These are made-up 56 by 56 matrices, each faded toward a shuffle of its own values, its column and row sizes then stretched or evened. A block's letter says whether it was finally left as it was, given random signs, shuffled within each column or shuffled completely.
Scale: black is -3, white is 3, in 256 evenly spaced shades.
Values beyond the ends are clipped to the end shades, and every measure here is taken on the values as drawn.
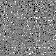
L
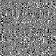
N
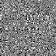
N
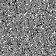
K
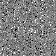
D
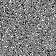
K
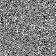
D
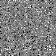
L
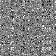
N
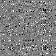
N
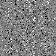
D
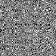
N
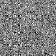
N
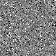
D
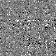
L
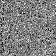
D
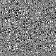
N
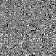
N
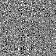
L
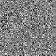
N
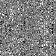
D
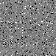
L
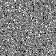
K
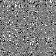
N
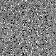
D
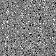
D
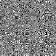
N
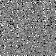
L
